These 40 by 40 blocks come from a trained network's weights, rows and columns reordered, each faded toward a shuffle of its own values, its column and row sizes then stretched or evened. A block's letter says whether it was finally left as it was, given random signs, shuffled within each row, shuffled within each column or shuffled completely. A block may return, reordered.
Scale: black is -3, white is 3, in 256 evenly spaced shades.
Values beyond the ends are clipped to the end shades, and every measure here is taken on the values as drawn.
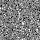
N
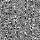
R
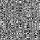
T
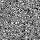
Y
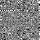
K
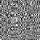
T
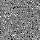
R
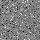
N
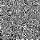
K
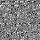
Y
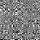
T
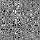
K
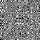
T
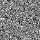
Y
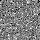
N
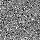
N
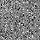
R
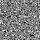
Y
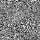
Y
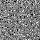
Y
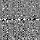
K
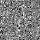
R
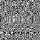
T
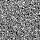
N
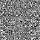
K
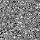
Y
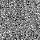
Y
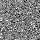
N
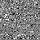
Y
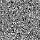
R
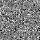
Y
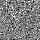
N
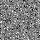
N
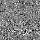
Y
